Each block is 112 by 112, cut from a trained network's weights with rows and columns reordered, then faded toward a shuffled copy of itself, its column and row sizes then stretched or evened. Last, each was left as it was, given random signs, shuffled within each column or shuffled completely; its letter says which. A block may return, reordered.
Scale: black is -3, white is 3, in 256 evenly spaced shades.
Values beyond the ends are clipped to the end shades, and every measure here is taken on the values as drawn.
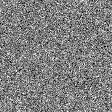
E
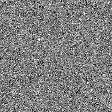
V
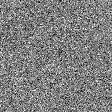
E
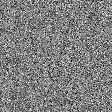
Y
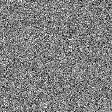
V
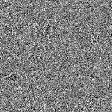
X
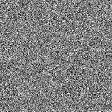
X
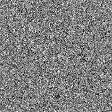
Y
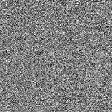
X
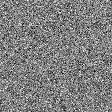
E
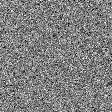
E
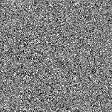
X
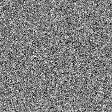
Y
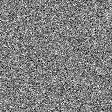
E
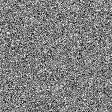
E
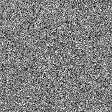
Y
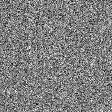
Y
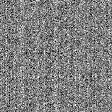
X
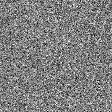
Y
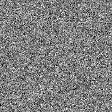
V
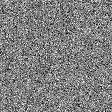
E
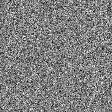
Y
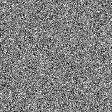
X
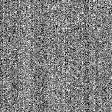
X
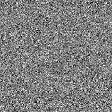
X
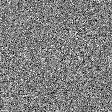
E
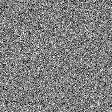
Y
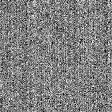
X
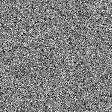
E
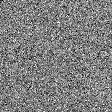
E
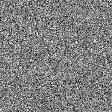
V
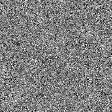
V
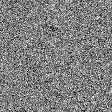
Y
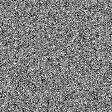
Y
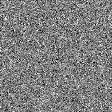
V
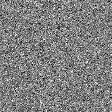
Y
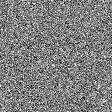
E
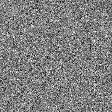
Y
